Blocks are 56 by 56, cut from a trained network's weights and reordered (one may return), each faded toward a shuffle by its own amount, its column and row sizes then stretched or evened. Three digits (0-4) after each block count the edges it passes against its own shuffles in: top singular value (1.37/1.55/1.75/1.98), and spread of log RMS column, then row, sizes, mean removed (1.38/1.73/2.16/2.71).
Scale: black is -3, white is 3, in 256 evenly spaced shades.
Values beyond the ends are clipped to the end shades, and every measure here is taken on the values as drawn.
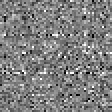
0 1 3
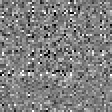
1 3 3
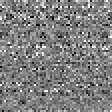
2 0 3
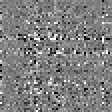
1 3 4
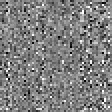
0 4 0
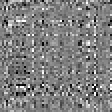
4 4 4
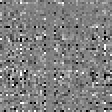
0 4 4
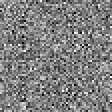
3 1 0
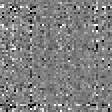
1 3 3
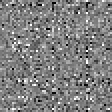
1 2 2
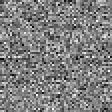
2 0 0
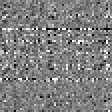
2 1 4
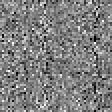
0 3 0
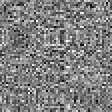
3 0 1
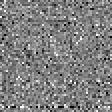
2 1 1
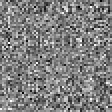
2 1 1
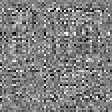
4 2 4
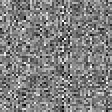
4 3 0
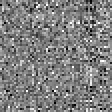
3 2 1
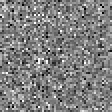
1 3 0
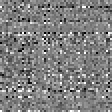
2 3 4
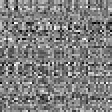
4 0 4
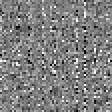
1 4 2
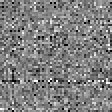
3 2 3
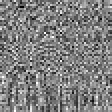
4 1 0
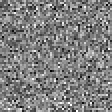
1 0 1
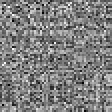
4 1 0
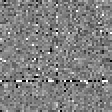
3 1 2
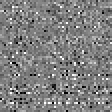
0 2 4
